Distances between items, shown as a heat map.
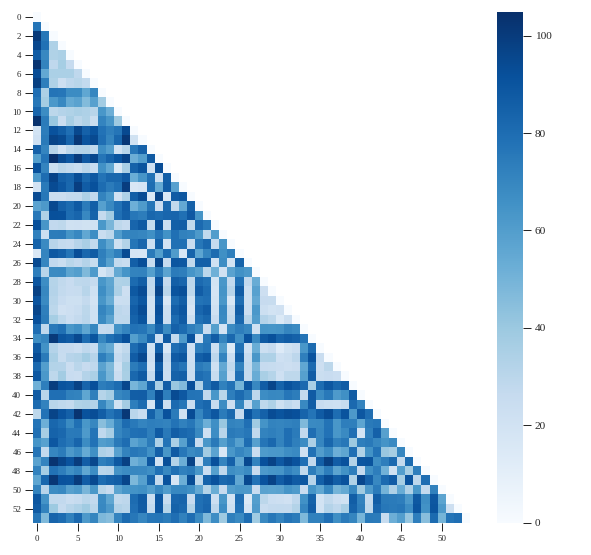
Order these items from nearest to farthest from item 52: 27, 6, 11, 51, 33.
51, 11, 6, 27, 33
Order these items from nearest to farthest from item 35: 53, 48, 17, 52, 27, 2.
52, 2, 27, 48, 53, 17
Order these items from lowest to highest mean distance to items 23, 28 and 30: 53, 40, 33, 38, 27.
38, 27, 33, 40, 53
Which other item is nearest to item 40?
44
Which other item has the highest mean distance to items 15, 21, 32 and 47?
2
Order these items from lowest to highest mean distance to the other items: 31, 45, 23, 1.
31, 23, 1, 45
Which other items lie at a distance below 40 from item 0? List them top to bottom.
12, 13, 18, 25, 42
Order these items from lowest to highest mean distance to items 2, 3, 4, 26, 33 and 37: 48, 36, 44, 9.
36, 9, 48, 44
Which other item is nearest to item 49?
17
